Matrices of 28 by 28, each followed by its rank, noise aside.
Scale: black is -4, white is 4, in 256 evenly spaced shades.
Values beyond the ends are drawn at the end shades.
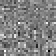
five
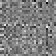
five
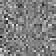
seven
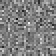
six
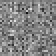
seven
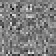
six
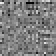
five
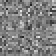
six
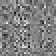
six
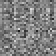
six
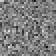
seven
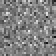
five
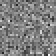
eight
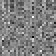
six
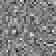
eight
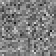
eight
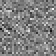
seven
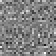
five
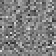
eight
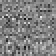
six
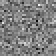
eight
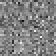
five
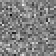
eight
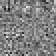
seven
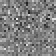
eight
